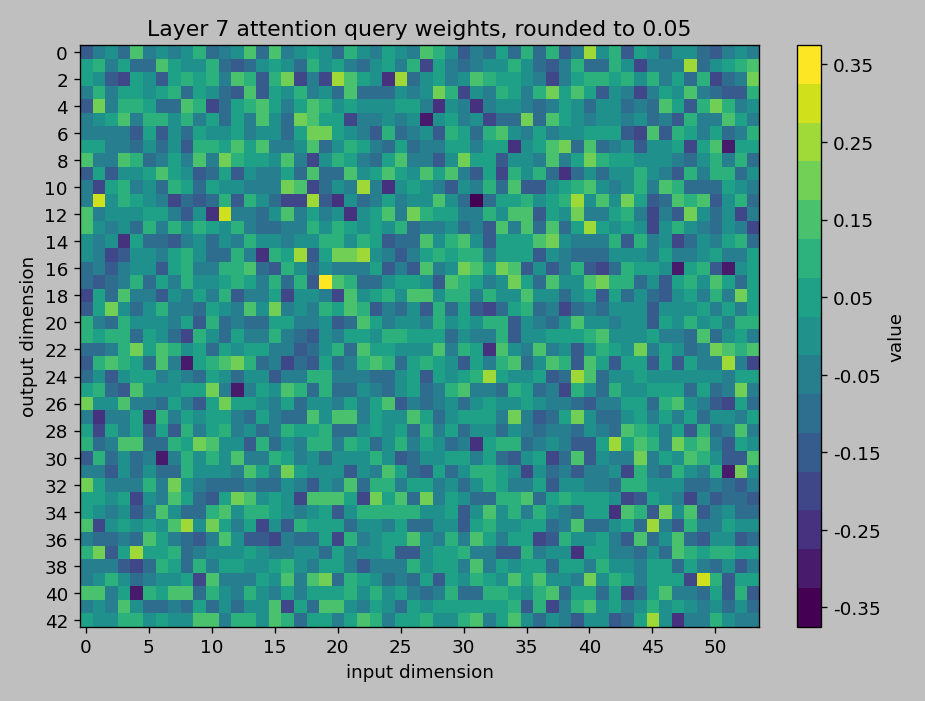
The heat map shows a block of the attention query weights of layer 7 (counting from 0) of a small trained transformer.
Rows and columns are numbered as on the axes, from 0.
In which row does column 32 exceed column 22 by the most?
24
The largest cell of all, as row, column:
17, 19
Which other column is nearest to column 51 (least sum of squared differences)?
6
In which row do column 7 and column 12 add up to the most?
33
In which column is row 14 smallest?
3
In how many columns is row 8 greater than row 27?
27
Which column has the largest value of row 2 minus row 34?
20
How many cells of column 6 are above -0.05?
23
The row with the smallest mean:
36
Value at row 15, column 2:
-0.2
